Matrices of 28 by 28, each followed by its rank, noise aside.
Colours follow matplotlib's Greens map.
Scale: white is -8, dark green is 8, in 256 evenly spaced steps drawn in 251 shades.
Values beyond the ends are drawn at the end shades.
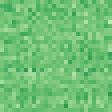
eight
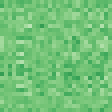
four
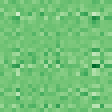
two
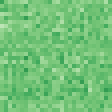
six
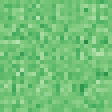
six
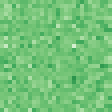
six
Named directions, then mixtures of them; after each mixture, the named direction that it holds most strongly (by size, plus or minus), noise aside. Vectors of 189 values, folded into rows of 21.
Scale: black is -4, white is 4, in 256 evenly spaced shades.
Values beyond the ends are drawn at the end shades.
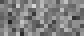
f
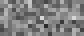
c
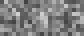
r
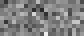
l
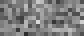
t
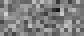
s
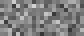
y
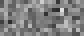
s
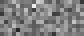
t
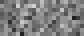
f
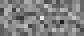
c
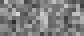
r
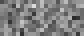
f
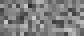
t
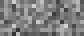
y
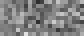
t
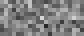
c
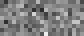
l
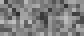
r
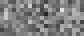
c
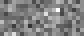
s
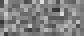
s
